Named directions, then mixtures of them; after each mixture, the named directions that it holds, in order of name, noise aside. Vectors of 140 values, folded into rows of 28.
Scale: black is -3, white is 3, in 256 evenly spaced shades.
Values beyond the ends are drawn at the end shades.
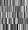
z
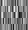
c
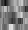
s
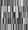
c, s.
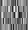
c.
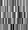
c, z.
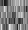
s, z.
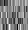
s, z.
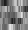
s.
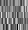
z.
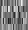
c, s.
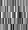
c, z.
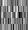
c.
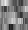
s.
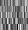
z.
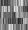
c, s.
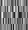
c.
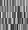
c, z.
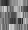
s.
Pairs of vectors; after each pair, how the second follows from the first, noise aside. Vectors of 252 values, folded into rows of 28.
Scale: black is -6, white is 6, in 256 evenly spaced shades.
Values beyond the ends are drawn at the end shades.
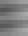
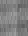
wrapped around, shrunk.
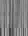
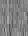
partly zeroed.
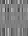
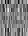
negated, scaled up.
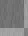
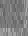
partly zeroed.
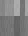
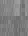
shrunk.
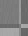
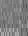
partly zeroed.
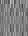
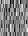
negated, scaled up.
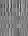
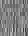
wrapped around, negated.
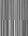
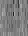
reversed, negated, partly zeroed.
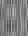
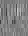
reversed, negated, partly zeroed.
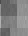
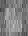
wrapped around, negated.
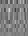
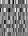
negated, scaled up.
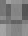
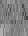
partly zeroed.
